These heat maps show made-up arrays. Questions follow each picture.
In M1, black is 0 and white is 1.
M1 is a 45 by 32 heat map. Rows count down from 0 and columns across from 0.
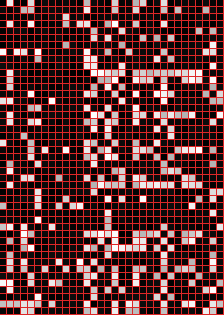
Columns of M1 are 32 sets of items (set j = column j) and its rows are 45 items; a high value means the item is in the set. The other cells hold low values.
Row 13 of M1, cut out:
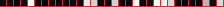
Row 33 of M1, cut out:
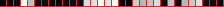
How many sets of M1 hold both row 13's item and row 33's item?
7
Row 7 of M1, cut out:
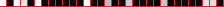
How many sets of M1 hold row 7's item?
10
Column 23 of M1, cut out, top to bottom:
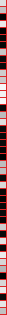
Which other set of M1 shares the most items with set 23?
1
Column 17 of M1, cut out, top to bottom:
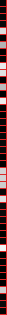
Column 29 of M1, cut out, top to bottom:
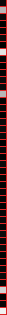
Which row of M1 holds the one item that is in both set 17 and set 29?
41
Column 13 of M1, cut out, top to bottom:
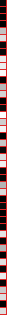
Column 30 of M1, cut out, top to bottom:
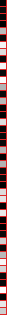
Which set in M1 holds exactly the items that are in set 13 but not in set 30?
22
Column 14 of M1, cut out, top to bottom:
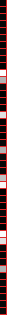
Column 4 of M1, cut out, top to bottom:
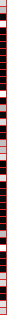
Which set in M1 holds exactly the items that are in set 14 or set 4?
19
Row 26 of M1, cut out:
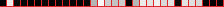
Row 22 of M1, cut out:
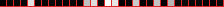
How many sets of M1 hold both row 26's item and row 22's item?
6
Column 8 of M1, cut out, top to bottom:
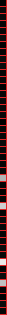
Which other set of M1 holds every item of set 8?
27
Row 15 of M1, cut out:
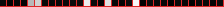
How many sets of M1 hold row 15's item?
5
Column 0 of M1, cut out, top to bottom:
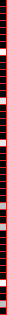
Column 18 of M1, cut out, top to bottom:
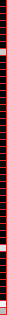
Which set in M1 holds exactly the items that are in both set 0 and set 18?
2
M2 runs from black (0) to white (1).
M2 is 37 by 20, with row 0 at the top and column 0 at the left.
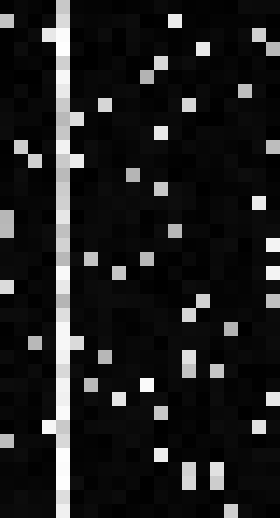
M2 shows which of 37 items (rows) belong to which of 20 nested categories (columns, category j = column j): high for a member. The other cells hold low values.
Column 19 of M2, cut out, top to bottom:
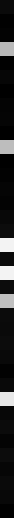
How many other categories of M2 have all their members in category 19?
3
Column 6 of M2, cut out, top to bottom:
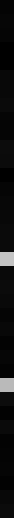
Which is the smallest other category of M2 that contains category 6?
10
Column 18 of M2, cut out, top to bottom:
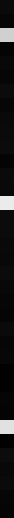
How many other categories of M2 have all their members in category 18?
1
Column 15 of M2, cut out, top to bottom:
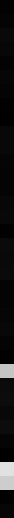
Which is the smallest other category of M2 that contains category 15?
13
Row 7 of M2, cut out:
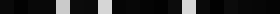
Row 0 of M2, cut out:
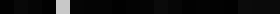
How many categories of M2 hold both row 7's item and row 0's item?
1
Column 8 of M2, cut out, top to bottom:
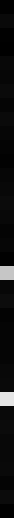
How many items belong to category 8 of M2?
2
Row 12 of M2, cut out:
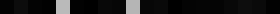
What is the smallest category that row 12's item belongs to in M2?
9
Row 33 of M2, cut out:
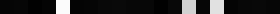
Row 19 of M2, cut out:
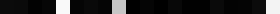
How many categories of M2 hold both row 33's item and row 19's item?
1
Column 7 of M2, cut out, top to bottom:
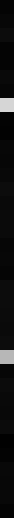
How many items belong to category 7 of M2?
2
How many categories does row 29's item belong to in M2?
2
